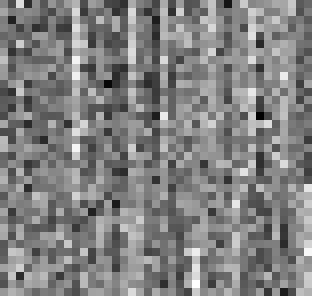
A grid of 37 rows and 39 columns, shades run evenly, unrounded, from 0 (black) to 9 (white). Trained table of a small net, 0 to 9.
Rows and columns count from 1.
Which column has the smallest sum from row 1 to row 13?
20
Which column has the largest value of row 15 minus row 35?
21
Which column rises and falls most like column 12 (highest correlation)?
33
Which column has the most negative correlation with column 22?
37
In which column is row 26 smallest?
15
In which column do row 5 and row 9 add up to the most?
10
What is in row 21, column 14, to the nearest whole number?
3
